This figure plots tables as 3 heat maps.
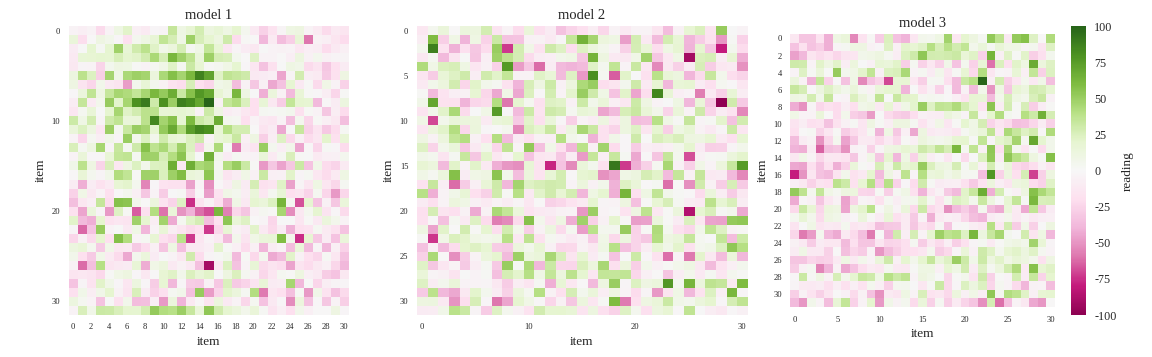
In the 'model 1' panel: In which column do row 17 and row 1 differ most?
13
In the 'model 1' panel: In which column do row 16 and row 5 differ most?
14
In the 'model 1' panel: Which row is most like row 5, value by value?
11
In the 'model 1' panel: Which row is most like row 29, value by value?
18
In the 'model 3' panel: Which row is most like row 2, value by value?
8
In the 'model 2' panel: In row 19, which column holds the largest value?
27
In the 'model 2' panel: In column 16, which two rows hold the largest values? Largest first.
5, 3
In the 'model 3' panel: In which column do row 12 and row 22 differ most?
28
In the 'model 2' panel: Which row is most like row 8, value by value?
2
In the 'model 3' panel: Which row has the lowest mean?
31
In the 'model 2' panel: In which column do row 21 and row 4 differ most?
8
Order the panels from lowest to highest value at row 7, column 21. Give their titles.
model 1, model 2, model 3
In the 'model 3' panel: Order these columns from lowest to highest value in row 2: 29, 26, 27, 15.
29, 26, 27, 15
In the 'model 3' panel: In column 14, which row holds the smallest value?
11
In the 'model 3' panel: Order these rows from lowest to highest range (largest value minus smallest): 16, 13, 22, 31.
22, 31, 13, 16
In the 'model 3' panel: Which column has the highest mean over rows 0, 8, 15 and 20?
15
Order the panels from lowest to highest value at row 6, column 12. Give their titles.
model 1, model 3, model 2
